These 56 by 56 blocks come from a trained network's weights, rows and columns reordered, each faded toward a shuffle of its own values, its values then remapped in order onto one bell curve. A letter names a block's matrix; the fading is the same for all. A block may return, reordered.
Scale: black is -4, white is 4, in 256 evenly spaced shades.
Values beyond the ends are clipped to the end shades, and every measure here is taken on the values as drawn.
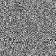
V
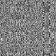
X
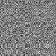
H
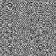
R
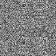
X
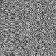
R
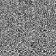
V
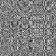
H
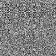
V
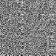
V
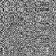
H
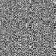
X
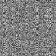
X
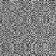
H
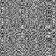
H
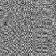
H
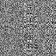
X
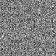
X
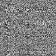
V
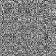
X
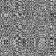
H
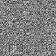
R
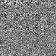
V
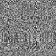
R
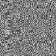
H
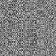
H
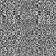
H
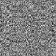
V
